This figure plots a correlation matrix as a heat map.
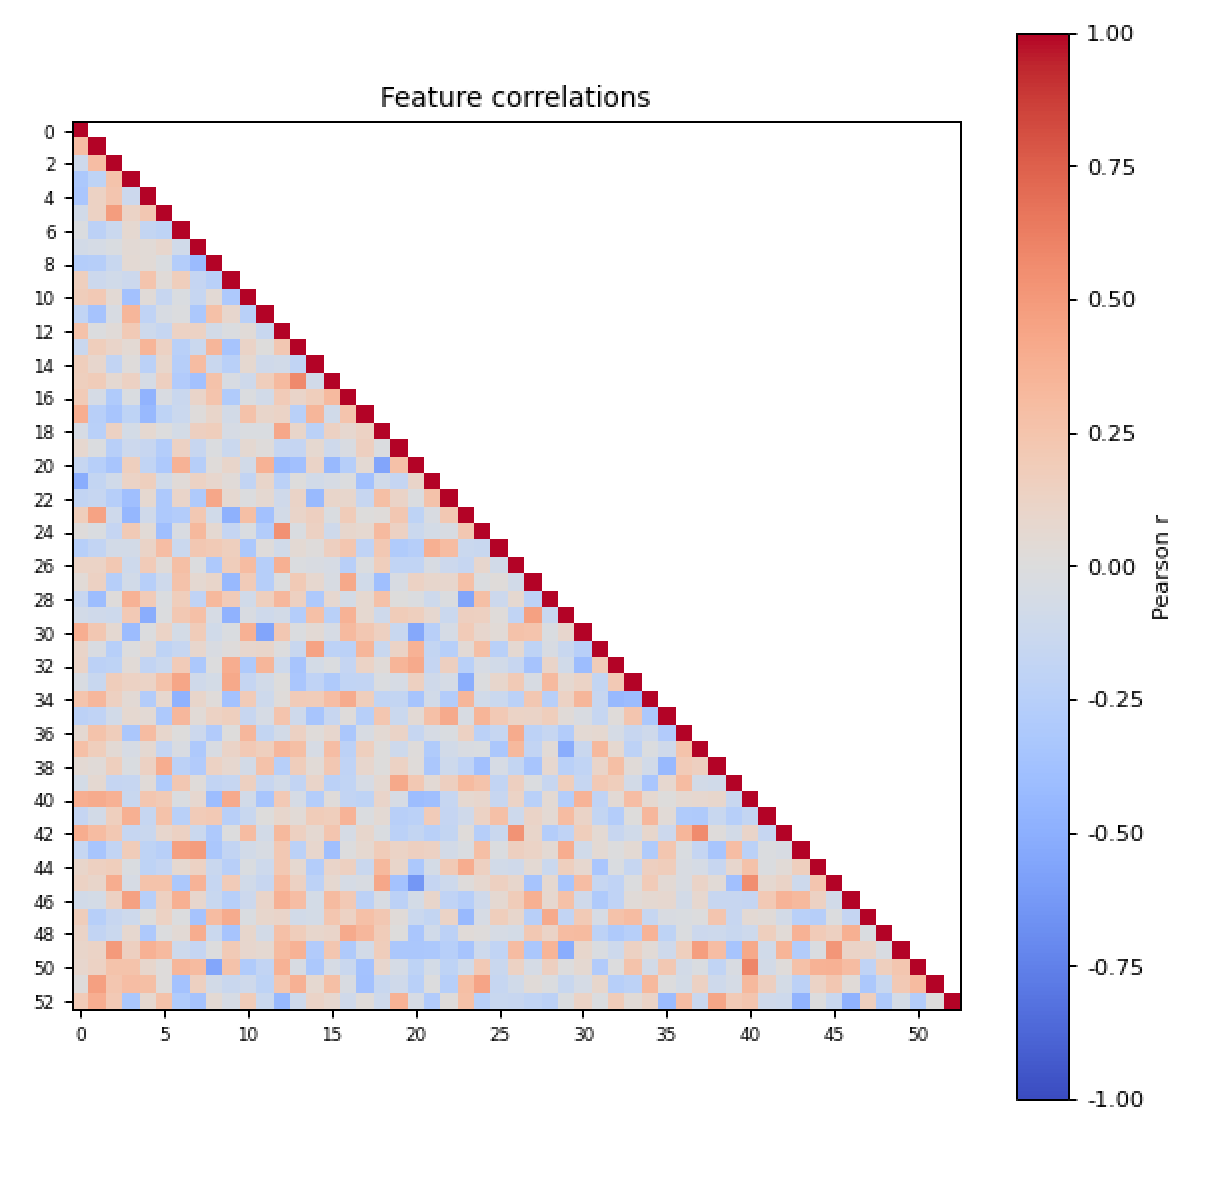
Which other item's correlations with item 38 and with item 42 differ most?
26
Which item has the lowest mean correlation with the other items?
20
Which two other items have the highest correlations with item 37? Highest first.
42, 49
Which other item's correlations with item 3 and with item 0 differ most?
30
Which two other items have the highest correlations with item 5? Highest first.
2, 38
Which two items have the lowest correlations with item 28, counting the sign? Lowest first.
23, 1
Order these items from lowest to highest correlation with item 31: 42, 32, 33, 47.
33, 47, 42, 32
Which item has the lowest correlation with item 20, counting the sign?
45
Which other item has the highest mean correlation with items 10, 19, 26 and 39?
36
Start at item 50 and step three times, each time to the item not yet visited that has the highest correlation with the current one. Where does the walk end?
49
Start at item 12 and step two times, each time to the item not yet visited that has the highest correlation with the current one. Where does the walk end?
51
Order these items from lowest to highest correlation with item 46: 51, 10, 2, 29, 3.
10, 51, 2, 29, 3
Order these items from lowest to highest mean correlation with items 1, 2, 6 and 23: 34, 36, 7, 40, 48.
48, 7, 34, 36, 40
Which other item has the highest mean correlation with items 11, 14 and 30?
17
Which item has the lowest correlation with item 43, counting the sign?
52
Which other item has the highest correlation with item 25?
21
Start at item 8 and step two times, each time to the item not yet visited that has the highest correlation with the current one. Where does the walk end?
35
